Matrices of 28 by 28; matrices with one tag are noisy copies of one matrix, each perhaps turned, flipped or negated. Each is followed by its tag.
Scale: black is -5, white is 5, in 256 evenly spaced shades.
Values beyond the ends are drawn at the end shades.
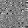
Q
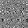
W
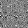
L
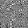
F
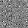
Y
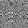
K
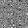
W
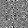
K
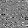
Q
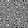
W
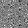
W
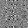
K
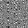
W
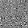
Y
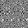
W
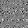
W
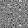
W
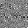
F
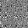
L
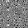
W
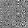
Y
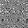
W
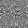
K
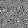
F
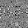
K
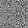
Y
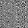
Y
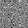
W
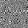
F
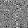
F
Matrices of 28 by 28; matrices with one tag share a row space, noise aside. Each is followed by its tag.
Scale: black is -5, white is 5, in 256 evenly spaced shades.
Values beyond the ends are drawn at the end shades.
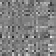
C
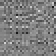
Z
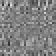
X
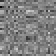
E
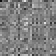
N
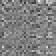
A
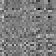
A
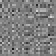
C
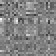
E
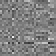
C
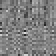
N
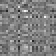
N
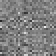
N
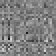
X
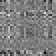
X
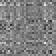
X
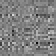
C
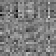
E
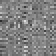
N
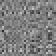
A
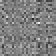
A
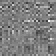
C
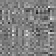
C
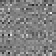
X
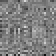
N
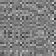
Z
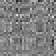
Z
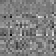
Z
